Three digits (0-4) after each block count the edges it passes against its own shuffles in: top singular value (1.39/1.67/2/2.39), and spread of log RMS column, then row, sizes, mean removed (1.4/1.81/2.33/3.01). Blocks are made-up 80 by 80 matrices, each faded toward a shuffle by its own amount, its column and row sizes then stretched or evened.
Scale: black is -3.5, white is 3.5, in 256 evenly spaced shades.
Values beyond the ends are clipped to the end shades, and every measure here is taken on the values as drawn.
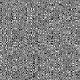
4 3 2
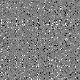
1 3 2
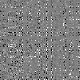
4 4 3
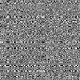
4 0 4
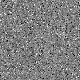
1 0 0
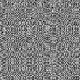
4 0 3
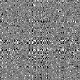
4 3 3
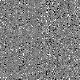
1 3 1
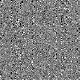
1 3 1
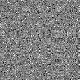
3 0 0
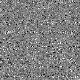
1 0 3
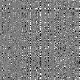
4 4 2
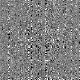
2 4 2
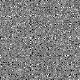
1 2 3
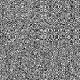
4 1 1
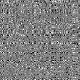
4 1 3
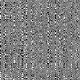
4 4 2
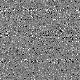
0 0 3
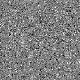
2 1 2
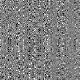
3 4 1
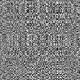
4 3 1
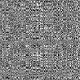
4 3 3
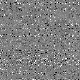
2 2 3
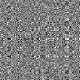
4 3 3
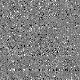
2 2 2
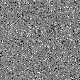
1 0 0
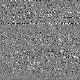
1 0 4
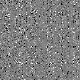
2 3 1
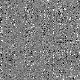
0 3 1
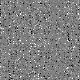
0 3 1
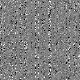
0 4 1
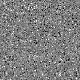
2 1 0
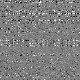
3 0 4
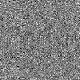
2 0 1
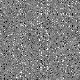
2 2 0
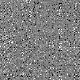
2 3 1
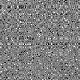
4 0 1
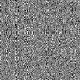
3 3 0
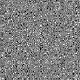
3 2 0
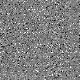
0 1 2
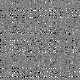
0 3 4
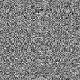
4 1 2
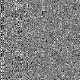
3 3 0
